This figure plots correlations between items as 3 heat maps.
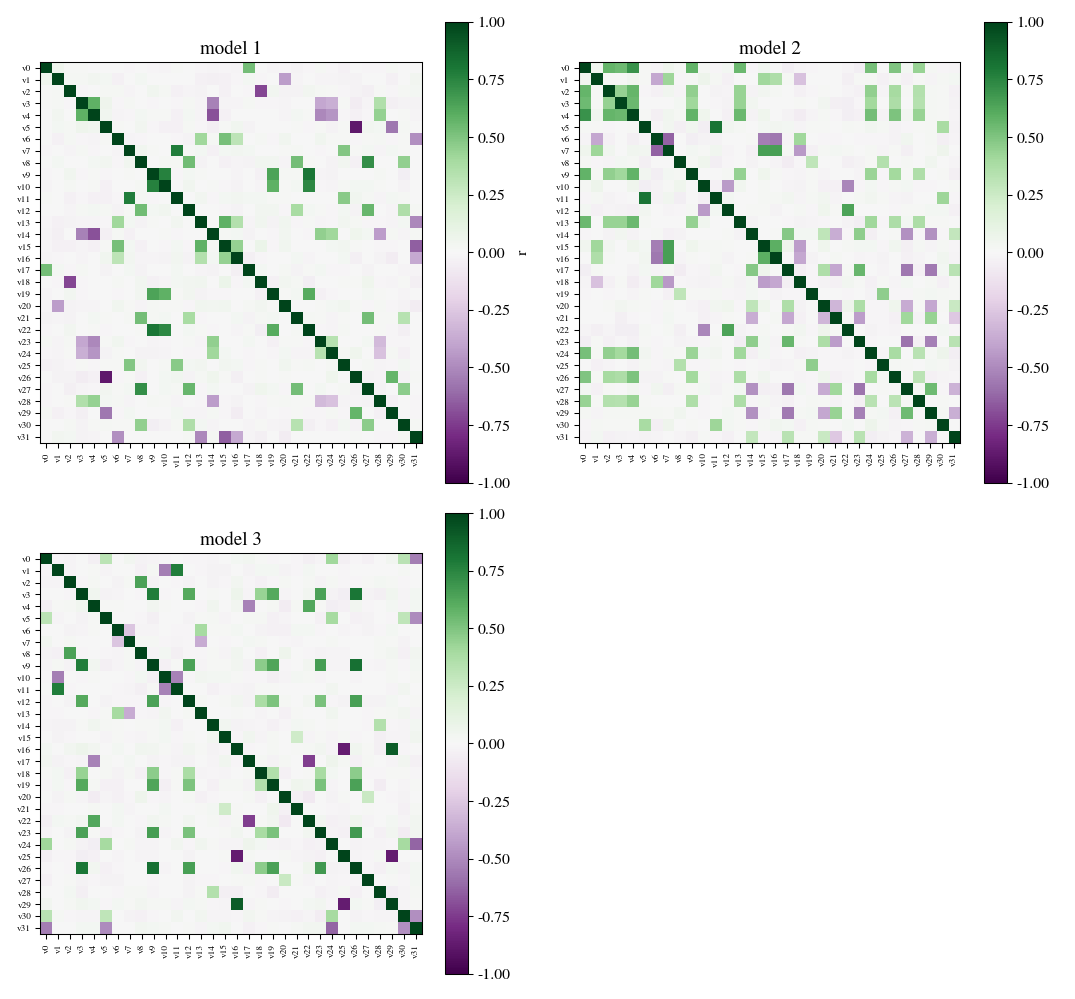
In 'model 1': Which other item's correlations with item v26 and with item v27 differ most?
v5
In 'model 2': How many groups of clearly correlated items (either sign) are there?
6
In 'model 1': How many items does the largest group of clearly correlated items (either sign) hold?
6
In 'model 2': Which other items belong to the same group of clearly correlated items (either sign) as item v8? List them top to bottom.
v19, v25
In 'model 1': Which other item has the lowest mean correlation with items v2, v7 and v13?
v18
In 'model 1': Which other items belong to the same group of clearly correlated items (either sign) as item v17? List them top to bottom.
v0
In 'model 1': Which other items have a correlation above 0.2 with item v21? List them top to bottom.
v8, v12, v27, v30
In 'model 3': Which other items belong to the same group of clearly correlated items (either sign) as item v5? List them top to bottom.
v0, v24, v30, v31
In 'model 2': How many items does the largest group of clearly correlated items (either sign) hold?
9
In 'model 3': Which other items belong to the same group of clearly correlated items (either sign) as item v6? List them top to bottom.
v7, v13
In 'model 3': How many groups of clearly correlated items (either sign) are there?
10
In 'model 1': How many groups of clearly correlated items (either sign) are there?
9
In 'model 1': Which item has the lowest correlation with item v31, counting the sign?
v15
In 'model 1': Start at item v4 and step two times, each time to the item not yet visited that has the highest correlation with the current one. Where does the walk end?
v28
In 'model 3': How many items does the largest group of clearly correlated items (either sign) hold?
7
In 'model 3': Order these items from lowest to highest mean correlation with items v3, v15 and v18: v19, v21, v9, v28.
v28, v21, v19, v9
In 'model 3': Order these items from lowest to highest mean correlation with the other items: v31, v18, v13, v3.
v31, v13, v18, v3
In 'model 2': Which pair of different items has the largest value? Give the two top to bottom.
v5, v11
